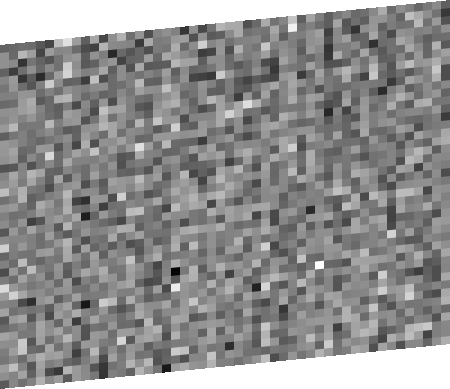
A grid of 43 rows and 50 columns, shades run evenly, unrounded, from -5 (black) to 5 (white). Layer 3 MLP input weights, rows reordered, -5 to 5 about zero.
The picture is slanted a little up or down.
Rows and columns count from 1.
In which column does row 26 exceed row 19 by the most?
22
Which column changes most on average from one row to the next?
46
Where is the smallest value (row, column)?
31, 20
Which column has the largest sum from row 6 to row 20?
33
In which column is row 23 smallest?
10
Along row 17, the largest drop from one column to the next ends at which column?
34
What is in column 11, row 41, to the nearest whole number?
1
